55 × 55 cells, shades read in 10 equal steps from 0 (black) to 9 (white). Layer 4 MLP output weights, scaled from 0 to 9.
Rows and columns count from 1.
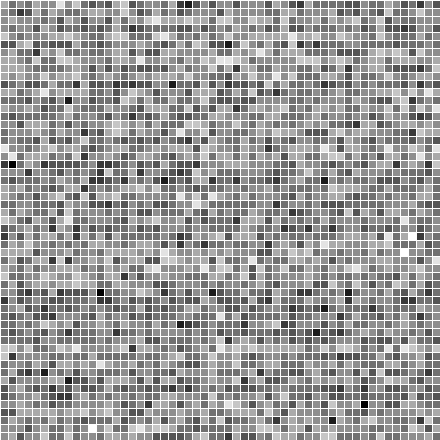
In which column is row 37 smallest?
13
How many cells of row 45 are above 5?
8
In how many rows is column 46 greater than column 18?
19
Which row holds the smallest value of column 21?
23
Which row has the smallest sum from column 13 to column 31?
11
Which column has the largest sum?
26
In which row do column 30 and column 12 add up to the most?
54
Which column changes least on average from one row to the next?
47
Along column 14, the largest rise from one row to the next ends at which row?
22
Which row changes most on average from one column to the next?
30
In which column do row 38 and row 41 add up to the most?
35
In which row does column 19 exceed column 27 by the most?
37
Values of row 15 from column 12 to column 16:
5 4 3 5 4
